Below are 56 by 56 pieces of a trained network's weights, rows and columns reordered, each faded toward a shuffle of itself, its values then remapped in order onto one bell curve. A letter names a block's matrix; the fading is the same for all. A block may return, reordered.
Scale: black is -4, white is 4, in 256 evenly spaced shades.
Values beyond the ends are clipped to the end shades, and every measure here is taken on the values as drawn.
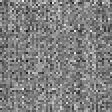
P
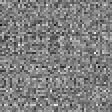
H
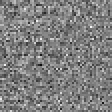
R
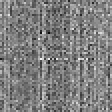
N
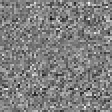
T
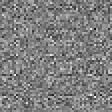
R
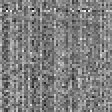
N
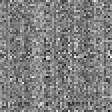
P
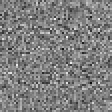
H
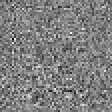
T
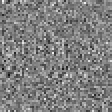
T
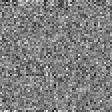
H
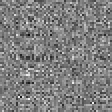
R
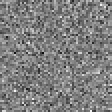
R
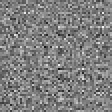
R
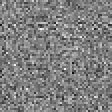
H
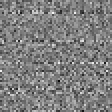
H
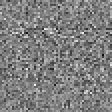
T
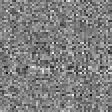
H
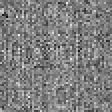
P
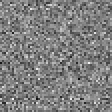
T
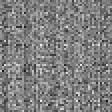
N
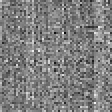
P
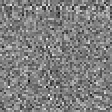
H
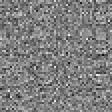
R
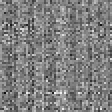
N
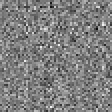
T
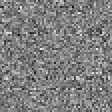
T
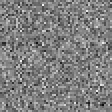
T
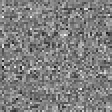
T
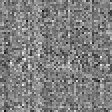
P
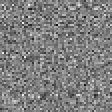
H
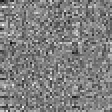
R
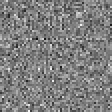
R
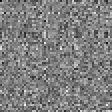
R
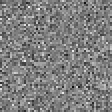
T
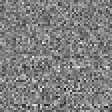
T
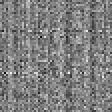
N
